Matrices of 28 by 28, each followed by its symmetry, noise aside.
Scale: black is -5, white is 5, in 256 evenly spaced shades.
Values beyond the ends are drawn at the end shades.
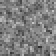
antisymmetric.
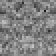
mirrored left to right.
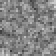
symmetric.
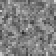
same after a half turn.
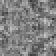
mirrored top to bottom.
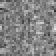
mirrored top to bottom.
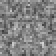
mirrored left to right.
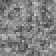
symmetric.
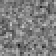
no symmetry.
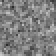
antisymmetric.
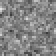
no symmetry.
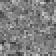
antisymmetric.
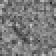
symmetric across the other diagonal.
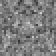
mirrored left to right.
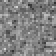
no symmetry.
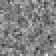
symmetric.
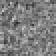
no symmetry.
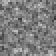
same after a half turn.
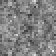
mirrored top to bottom.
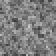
same after a half turn.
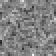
same after a half turn.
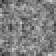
mirrored top to bottom.
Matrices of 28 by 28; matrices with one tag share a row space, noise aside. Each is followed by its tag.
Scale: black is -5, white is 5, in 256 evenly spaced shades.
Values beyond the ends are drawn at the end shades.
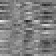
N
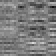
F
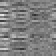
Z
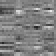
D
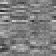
Z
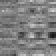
F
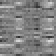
D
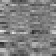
Z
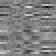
N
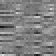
D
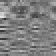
Z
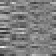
Z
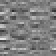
Z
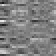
Z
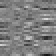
N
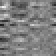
Z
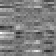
D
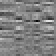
D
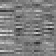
D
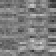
F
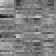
D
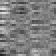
Z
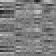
D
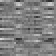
D
